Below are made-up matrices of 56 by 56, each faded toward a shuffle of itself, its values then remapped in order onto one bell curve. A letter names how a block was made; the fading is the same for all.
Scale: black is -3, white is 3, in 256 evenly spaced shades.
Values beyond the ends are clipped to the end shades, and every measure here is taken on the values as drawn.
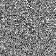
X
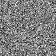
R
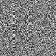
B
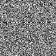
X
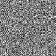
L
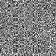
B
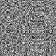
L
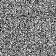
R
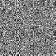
B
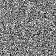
R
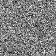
R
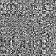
L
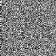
B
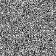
X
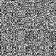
L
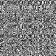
L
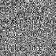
B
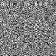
L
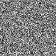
X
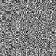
L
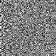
B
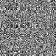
L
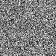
R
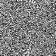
X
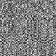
L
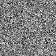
X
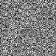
L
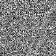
X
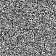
R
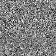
X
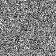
R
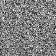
R
